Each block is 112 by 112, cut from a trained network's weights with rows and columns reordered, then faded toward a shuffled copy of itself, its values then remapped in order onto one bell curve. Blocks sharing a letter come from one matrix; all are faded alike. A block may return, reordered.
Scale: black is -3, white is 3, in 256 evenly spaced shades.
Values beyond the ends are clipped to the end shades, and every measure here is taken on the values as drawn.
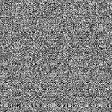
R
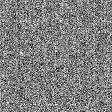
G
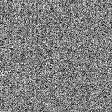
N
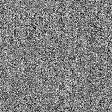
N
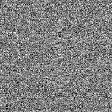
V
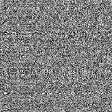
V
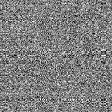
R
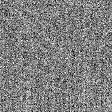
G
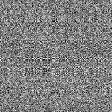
R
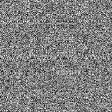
R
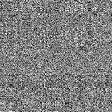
V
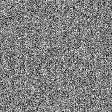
G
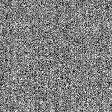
G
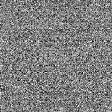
V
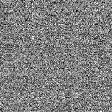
V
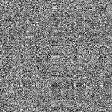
V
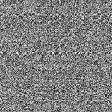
V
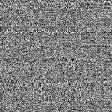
R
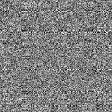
R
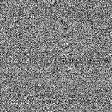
V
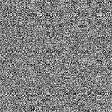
R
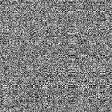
R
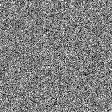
N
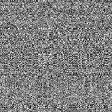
R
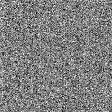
N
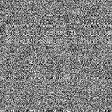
R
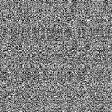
R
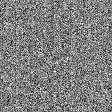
N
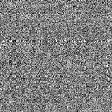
V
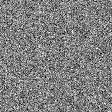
N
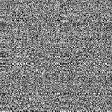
R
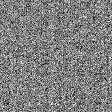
N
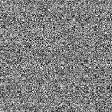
V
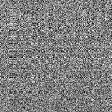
R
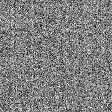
G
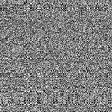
R
